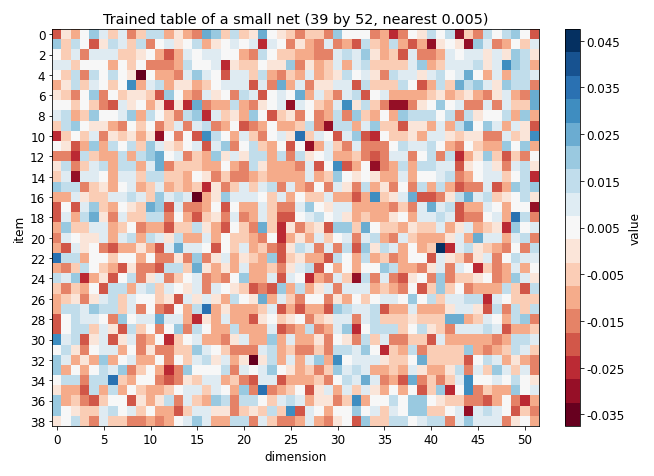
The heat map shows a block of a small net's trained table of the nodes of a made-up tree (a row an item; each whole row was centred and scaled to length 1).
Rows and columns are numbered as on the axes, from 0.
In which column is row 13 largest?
30
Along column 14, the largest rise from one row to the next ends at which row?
8
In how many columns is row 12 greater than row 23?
20
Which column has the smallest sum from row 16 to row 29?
24
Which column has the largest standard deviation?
44
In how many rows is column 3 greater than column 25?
18
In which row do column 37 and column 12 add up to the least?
7
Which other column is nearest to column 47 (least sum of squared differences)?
5
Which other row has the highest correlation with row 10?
6
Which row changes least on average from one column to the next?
2
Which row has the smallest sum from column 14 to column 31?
14
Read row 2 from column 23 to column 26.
0.005 -0.005 -0.005 -0.01
